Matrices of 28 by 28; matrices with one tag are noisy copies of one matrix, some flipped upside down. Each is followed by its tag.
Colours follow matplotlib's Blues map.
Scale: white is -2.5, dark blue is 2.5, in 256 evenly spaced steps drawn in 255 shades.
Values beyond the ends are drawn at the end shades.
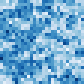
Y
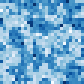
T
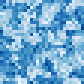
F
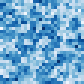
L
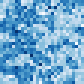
Y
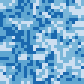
Y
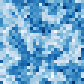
T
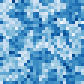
T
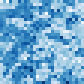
Y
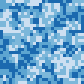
F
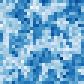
T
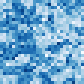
Y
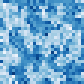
T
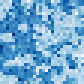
Y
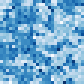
Y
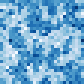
T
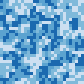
L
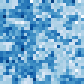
Y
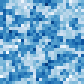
L
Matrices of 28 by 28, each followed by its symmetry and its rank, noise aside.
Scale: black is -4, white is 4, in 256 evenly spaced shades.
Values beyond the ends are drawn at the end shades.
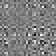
symmetric, rank two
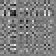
symmetric, rank two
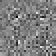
symmetric, rank four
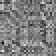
antisymmetric, rank four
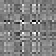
no symmetry, rank two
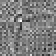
symmetric, rank four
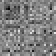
symmetric, rank three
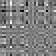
antisymmetric, rank two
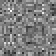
symmetric, rank four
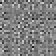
antisymmetric, rank four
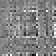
no symmetry, rank three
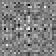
symmetric, rank three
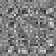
symmetric, rank three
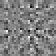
antisymmetric, rank two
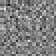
antisymmetric, rank four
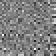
no symmetry, rank four
